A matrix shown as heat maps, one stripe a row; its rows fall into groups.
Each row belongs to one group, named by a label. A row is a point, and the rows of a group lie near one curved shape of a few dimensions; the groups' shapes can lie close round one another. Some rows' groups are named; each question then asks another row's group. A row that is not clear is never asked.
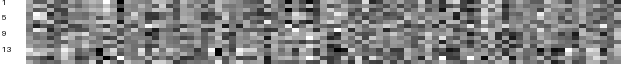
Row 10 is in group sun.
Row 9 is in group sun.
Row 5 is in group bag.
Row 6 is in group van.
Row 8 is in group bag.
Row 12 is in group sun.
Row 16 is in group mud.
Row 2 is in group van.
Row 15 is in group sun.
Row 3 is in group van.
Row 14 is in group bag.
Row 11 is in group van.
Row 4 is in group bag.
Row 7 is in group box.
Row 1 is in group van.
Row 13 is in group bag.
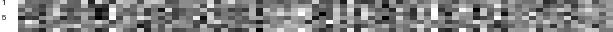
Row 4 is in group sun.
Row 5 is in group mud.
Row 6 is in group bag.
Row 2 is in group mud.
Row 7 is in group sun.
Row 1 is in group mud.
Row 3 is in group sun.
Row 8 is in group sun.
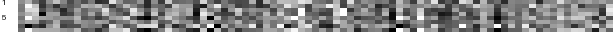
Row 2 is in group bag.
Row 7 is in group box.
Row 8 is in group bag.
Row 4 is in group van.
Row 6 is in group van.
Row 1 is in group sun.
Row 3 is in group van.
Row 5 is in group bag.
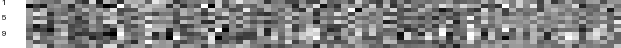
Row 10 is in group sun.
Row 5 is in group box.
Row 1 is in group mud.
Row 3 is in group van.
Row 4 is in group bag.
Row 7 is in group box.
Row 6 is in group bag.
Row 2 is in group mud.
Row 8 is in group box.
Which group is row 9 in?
sun
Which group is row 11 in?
box
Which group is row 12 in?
bag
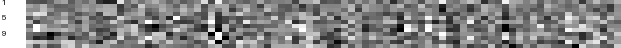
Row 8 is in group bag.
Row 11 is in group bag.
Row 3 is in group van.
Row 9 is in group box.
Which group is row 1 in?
mud
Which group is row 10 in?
box
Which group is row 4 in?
bag
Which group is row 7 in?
bag
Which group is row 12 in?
sun
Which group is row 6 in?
box
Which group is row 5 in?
sun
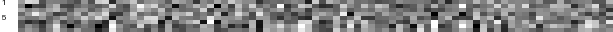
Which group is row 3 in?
box
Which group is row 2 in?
box
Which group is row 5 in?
van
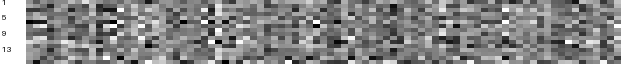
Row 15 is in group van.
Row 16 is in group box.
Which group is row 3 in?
mud
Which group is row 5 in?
van
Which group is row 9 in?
mud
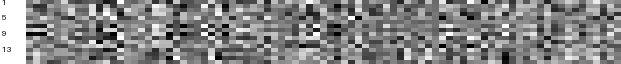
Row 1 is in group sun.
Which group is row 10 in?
sun
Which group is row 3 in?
mud
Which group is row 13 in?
sun
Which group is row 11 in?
mud
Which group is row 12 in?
van
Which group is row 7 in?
mud
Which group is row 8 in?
bag
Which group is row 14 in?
bag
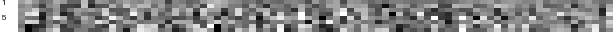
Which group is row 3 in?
van
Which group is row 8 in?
box
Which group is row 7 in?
box
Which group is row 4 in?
van
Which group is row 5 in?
sun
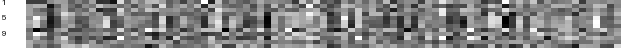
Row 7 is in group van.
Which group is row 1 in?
mud
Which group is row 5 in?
van
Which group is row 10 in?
sun
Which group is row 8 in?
box
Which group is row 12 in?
sun
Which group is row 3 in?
mud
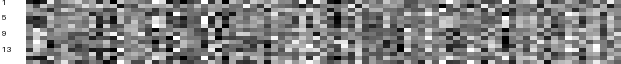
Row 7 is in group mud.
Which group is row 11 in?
bag
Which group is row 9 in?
bag
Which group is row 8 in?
bag
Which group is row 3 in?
sun
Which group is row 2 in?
van
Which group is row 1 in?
mud
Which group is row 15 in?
mud
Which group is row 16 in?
sun
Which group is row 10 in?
sun
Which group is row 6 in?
mud
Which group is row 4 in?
sun
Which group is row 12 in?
van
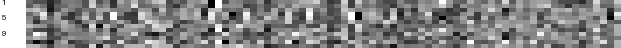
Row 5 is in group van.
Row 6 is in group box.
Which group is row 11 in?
box
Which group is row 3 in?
van
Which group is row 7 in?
mud
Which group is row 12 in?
mud
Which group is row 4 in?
van
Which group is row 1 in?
box
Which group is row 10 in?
van
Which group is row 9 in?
bag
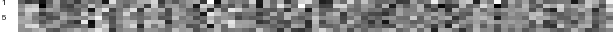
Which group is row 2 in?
van
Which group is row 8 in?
van
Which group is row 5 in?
van
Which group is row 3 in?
bag
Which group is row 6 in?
mud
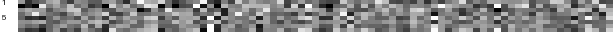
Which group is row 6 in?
van
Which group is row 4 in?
van
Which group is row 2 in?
mud
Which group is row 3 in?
sun
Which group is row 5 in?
box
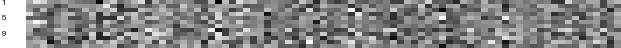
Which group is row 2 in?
van
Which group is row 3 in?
van
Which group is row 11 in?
van
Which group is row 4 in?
mud
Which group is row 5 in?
mud
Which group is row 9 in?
mud
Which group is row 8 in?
box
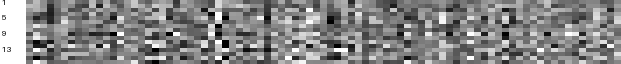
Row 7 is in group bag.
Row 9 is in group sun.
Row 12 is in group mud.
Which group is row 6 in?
sun
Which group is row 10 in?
bag
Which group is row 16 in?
bag
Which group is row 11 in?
box
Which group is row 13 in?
bag
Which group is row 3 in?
van
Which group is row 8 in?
box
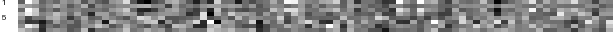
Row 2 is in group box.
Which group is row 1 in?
bag
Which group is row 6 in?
box
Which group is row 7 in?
bag
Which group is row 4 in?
bag
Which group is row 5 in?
box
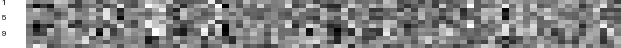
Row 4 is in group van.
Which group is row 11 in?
sun
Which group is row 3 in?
van
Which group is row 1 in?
box
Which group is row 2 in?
box
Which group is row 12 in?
bag
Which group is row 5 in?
van
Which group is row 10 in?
sun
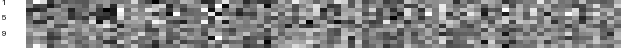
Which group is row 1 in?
bag
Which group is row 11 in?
sun
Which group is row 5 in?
mud
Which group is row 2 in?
box
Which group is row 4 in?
sun
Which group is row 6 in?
mud
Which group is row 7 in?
van
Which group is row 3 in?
mud
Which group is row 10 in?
box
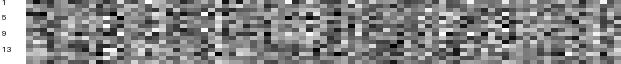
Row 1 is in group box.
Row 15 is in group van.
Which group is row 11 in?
van
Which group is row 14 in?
bag
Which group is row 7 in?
van
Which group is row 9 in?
sun
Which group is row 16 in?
mud
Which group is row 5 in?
van
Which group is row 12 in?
mud
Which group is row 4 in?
mud
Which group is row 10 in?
sun
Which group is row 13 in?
bag
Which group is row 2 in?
mud
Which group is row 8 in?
mud
